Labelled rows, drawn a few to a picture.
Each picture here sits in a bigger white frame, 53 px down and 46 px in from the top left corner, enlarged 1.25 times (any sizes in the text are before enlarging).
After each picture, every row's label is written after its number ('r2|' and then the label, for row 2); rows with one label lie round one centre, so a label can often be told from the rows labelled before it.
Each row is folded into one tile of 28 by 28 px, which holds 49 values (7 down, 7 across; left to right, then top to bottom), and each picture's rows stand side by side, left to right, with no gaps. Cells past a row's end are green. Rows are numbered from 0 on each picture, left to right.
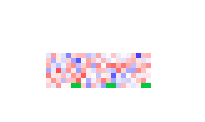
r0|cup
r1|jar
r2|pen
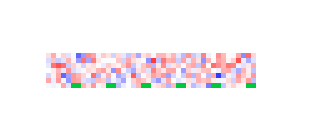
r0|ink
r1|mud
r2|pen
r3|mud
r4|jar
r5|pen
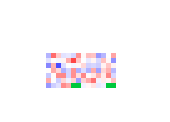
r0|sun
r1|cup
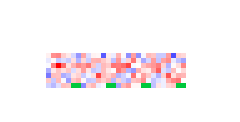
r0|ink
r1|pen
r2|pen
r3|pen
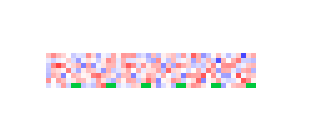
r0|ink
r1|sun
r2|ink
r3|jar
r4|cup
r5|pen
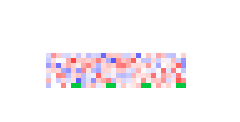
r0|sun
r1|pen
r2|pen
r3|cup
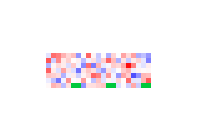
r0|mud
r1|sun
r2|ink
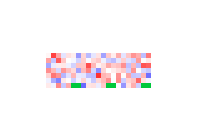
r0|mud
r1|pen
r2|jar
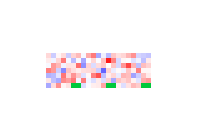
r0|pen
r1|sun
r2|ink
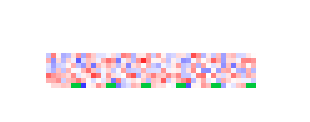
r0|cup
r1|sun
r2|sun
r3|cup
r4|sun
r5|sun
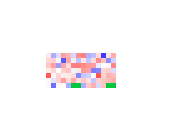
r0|jar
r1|pen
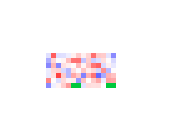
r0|sun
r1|ink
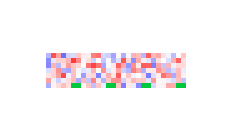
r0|sun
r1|ink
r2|jar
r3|sun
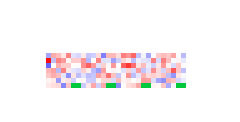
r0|mud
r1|pen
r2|ink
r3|mud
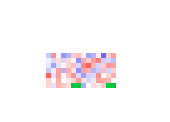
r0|cup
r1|pen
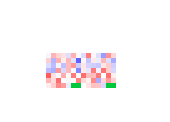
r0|cup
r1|cup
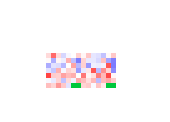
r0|cup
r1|cup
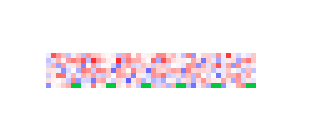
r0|sun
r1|mud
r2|mud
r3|mud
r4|jar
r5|sun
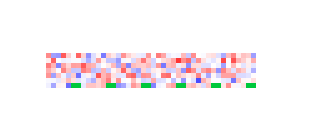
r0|jar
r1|pen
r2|sun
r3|sun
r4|mud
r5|mud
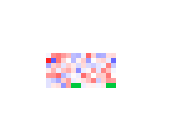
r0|mud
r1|cup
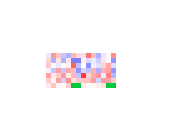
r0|cup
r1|cup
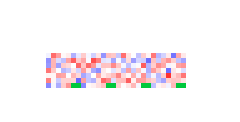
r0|sun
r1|pen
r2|cup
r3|pen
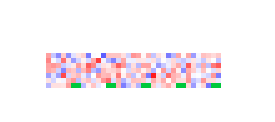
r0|pen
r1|pen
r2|jar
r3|cup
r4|jar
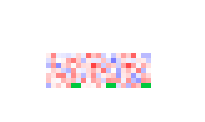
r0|sun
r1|ink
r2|ink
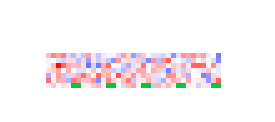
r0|ink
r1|cup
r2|cup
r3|pen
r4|ink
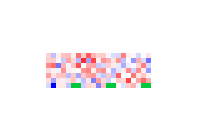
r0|jar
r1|mud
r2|cup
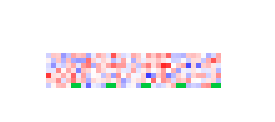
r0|cup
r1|jar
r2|jar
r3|ink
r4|sun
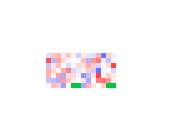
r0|mud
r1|pen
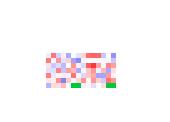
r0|cup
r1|ink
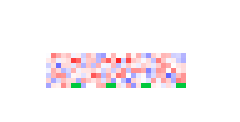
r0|sun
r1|sun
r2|mud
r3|ink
